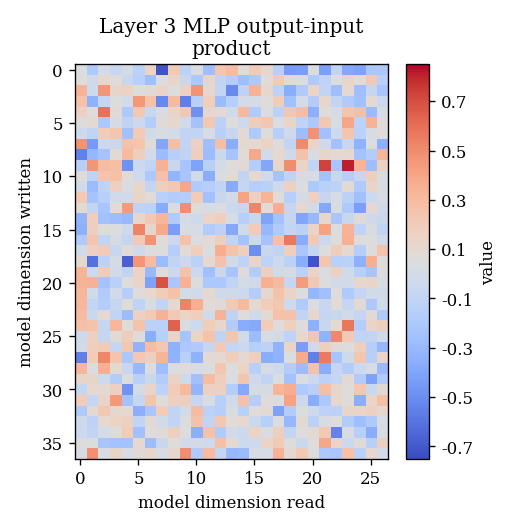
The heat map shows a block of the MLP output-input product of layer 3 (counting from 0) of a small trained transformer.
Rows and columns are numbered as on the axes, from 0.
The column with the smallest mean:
24
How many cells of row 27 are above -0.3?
21
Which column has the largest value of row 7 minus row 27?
0
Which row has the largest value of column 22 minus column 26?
25
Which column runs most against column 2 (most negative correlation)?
17
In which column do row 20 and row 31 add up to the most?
7
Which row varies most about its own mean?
9
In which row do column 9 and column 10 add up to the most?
22
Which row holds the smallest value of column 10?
4
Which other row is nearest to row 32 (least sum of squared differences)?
10
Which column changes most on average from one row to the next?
20
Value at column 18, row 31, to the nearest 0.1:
0.4
